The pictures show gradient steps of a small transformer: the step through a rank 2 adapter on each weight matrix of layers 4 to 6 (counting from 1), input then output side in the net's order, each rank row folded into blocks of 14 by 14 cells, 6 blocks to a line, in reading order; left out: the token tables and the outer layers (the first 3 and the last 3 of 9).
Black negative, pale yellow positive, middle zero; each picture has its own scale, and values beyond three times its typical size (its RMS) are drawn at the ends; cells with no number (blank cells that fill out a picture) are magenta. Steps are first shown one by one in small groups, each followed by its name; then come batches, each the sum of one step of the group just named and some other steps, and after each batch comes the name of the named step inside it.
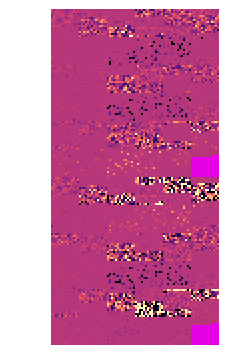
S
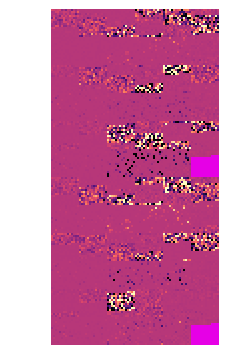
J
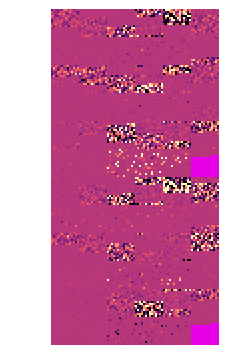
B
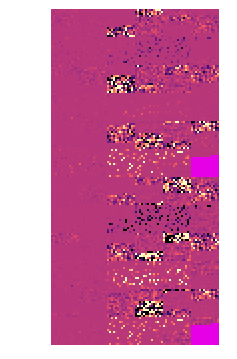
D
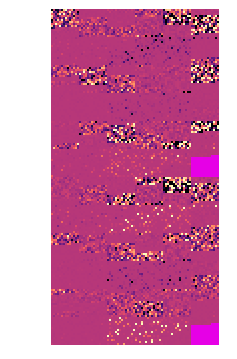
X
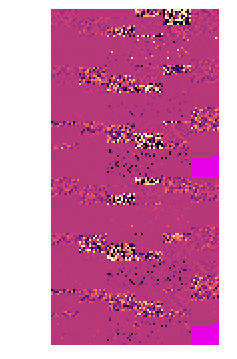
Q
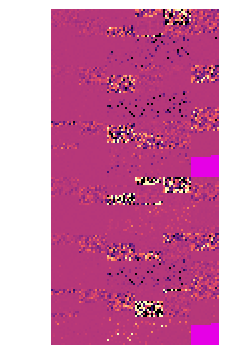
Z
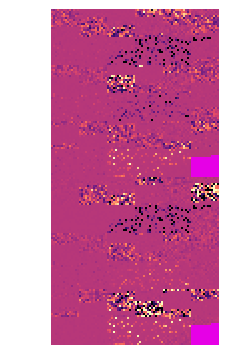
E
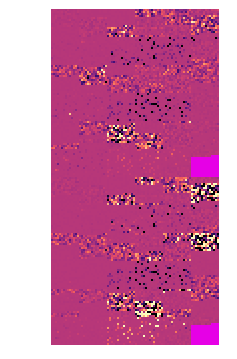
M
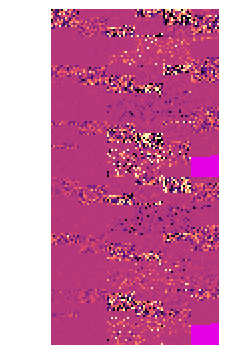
J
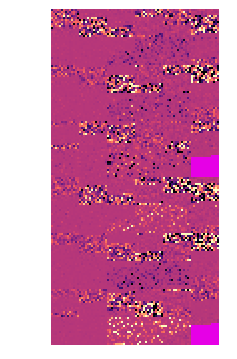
X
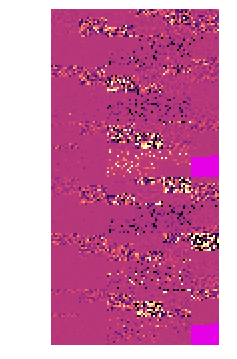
M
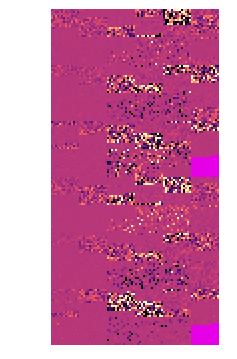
Z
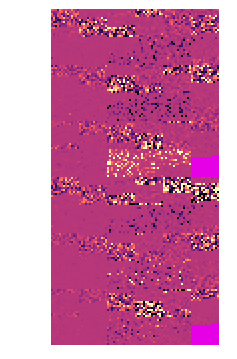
M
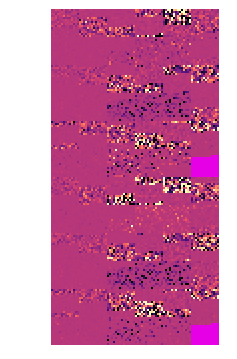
Z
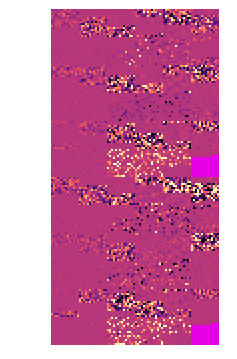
B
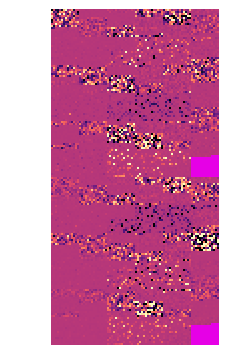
M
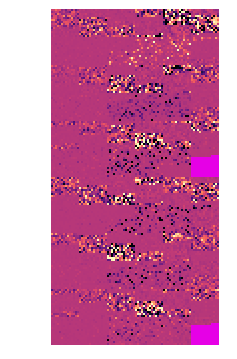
Q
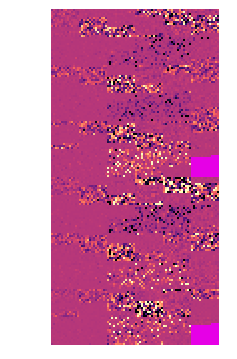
B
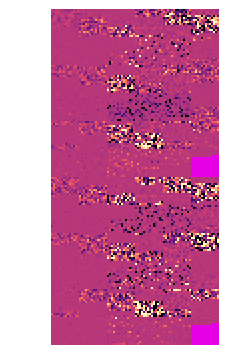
S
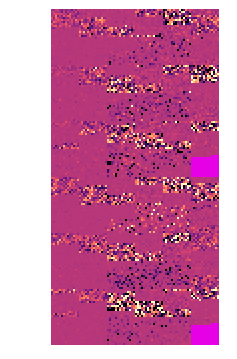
S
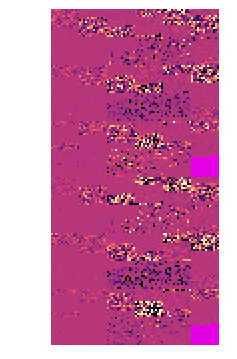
M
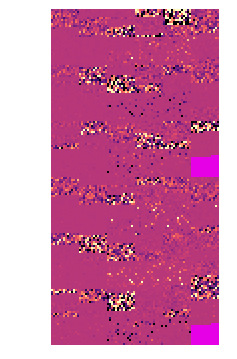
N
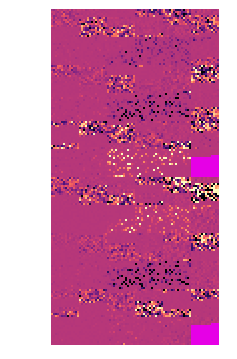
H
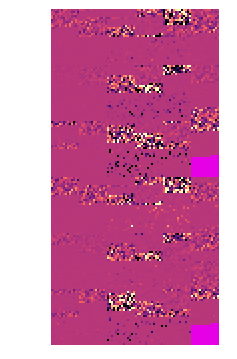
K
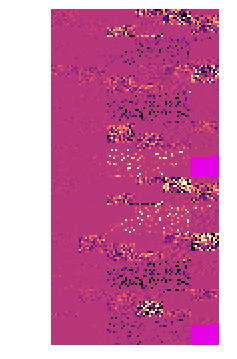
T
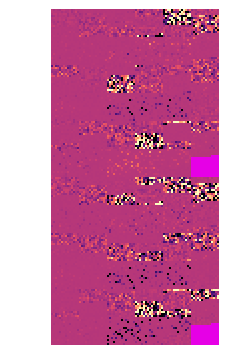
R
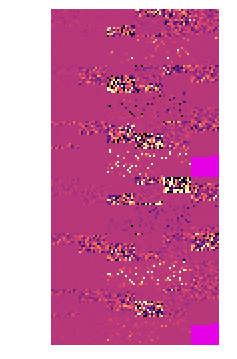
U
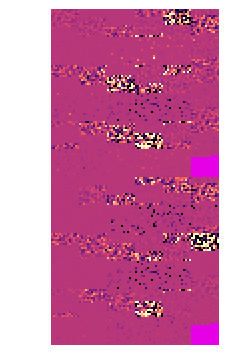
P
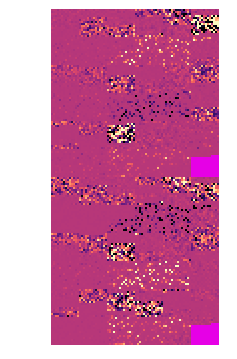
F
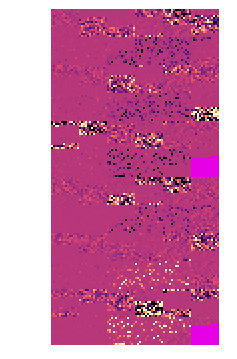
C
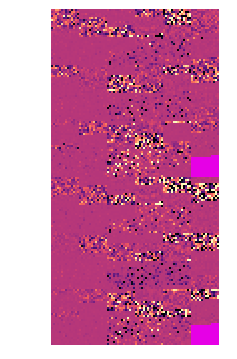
R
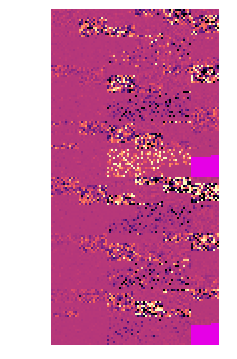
H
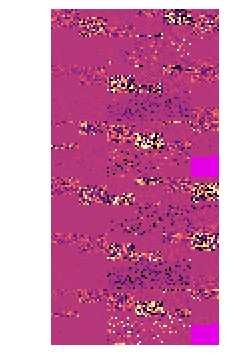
P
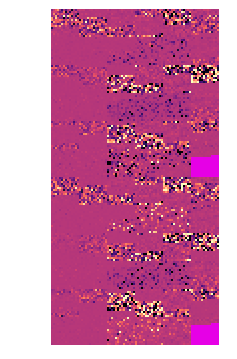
K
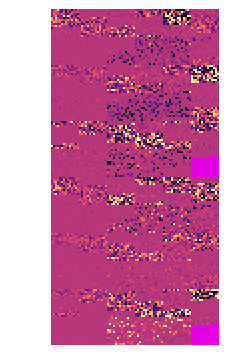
C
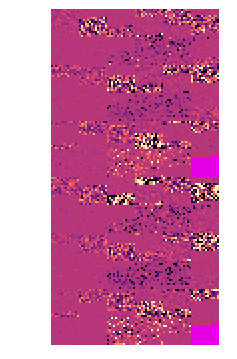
R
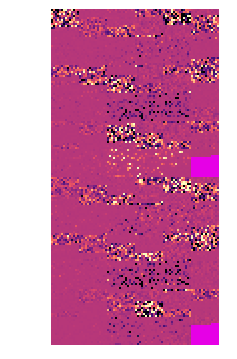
T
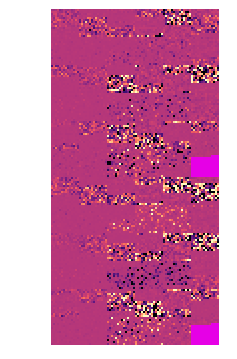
R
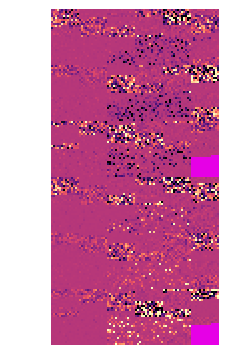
C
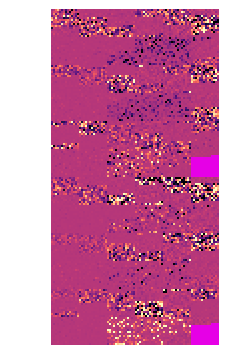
C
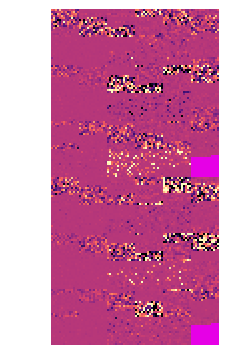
U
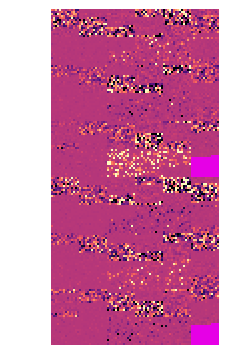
N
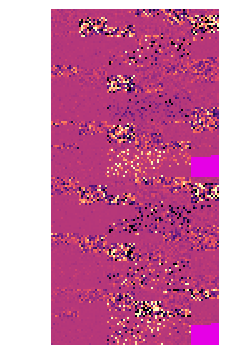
F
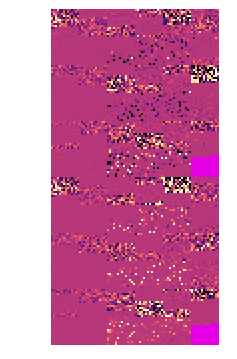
U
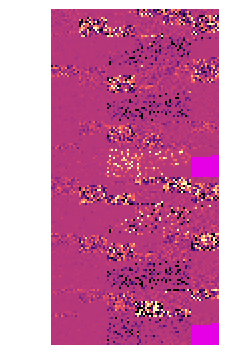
T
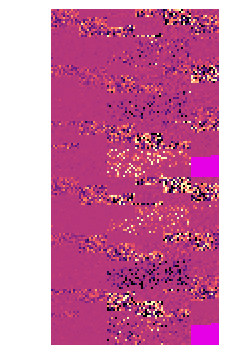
T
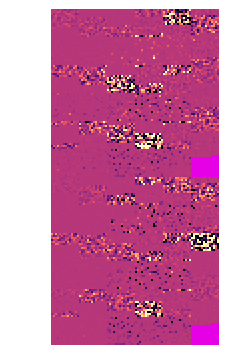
P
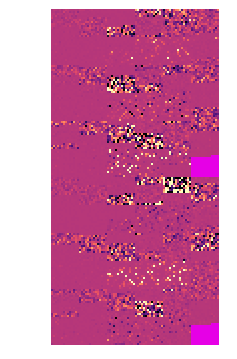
U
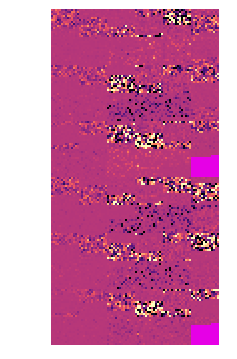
P
